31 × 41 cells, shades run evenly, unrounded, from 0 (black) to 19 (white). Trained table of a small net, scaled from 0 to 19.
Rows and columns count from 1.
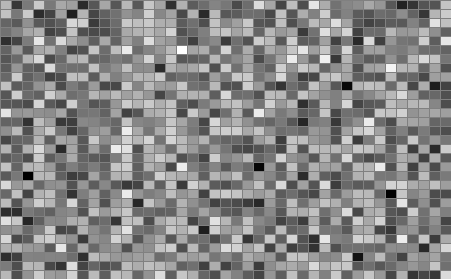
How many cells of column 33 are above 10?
13
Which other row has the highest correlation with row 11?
8
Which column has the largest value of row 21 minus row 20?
3
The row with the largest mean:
6
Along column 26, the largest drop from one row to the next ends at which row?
10
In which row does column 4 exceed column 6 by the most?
17
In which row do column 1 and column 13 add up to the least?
24
